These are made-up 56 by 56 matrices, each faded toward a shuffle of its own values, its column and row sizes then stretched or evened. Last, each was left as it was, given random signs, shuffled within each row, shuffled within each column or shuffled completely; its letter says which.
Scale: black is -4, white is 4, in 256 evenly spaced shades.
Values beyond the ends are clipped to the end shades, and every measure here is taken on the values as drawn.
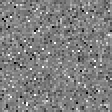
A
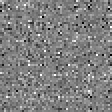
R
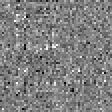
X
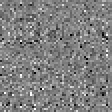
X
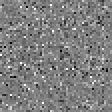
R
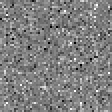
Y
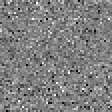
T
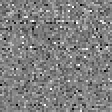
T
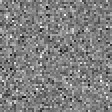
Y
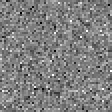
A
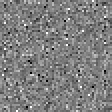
Y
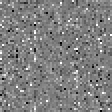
Y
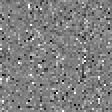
Y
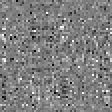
X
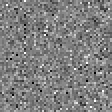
Y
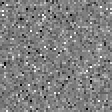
A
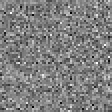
X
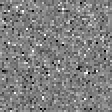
A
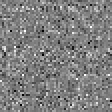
X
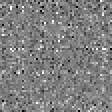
X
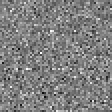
T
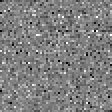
T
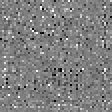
X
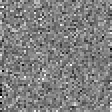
Y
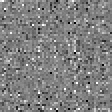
X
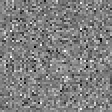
X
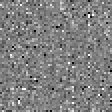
R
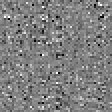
X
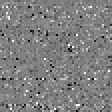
T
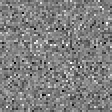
T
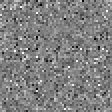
R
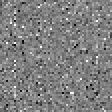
Y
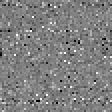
T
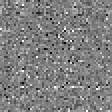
X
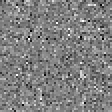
R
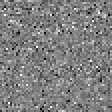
T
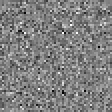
R
